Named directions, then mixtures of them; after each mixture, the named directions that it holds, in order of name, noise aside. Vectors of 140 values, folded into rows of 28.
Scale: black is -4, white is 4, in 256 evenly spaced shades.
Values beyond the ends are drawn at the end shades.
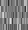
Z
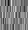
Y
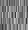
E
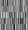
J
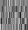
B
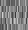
E, Z.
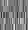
J.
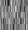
J, Y.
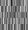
Y, Z.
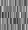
B, E, Z.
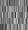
E.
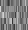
E, J, Z.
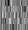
Y, Z.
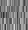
J, Z.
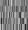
B, Y.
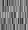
E, J.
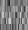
B, Y, Z.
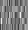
B.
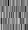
B, Y, Z.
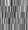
Y.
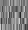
B.
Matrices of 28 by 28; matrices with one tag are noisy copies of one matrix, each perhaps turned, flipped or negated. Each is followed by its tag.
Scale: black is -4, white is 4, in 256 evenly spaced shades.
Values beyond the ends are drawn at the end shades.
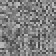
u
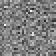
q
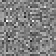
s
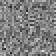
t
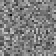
t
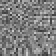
u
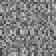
q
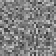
t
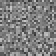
t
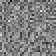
t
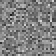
s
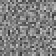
q
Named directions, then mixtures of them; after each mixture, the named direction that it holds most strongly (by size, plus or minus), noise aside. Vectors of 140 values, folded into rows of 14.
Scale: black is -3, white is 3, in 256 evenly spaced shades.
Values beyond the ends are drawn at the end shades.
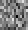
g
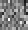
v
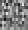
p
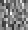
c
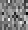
v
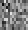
c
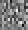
v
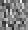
c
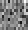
v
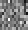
v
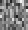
g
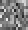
g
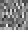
g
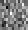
c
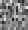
p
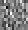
c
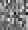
v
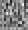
p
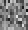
g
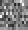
p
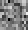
v
